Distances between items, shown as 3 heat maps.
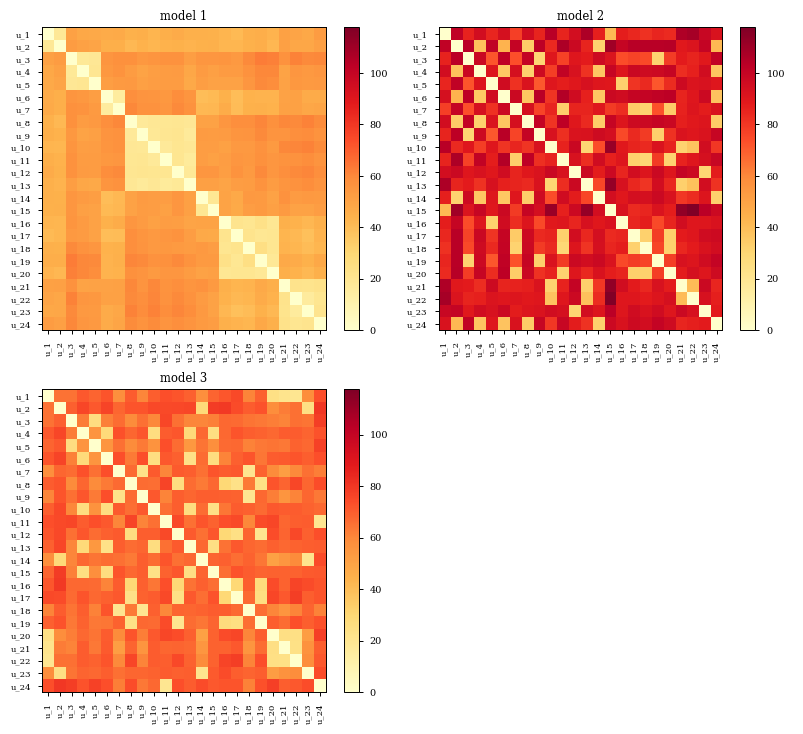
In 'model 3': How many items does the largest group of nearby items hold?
5
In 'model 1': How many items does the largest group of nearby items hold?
6
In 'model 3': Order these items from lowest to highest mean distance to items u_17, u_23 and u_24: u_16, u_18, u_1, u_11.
u_11, u_16, u_18, u_1
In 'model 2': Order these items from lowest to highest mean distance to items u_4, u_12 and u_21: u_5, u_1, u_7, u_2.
u_2, u_7, u_5, u_1
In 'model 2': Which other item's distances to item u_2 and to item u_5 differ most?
u_16
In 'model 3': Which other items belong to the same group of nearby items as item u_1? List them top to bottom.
u_20, u_21, u_22
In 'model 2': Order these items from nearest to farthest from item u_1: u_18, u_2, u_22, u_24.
u_18, u_24, u_2, u_22
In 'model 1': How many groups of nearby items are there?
7
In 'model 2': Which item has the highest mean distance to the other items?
u_15
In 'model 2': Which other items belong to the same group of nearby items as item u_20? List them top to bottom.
u_7, u_11, u_17, u_18
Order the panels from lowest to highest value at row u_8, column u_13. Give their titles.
model 1, model 3, model 2
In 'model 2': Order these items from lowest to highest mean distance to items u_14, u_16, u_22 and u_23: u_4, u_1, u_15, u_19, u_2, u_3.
u_4, u_2, u_3, u_19, u_1, u_15
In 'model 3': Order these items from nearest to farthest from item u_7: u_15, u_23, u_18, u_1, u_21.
u_18, u_21, u_1, u_23, u_15
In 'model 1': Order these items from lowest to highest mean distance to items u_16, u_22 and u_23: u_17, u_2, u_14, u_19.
u_17, u_19, u_2, u_14
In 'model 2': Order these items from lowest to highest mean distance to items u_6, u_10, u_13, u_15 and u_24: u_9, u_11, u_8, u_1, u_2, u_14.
u_14, u_8, u_2, u_1, u_11, u_9
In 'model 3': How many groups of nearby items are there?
7
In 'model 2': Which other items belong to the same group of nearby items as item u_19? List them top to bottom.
u_3, u_9
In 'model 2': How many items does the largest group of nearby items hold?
6
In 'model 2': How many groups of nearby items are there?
7
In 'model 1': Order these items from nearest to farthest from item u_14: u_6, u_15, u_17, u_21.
u_15, u_6, u_17, u_21
